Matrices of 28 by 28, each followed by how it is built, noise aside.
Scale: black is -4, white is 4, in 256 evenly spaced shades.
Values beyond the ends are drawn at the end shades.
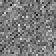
Hankel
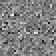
uneven rows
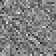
Toeplitz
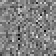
uneven columns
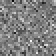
Toeplitz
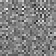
low rank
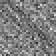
Toeplitz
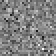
banded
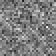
Toeplitz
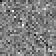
banded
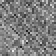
Toeplitz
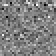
uneven rows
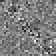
banded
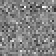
uneven rows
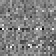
uneven rows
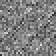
Hankel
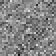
Hankel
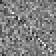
diagonal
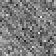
Toeplitz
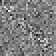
banded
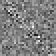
banded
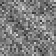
Toeplitz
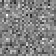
low rank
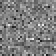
uneven rows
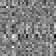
low rank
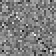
diagonal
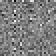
low rank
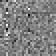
uneven columns
